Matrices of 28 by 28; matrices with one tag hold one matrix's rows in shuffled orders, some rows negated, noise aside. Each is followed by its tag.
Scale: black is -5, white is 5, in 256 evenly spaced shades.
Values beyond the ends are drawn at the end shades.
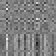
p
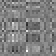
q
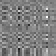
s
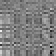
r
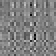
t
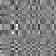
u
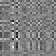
u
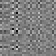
u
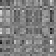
r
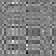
q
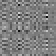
s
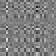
p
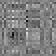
q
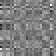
r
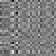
u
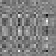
s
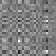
s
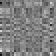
r
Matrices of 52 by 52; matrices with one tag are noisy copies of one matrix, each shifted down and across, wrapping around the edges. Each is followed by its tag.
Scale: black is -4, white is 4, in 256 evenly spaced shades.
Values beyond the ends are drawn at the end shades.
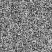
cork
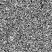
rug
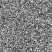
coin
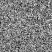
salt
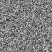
coin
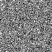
salt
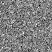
coin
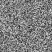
rug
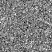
cork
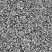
coin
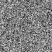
cork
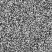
salt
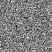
rug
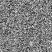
rug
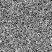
cork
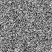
rug
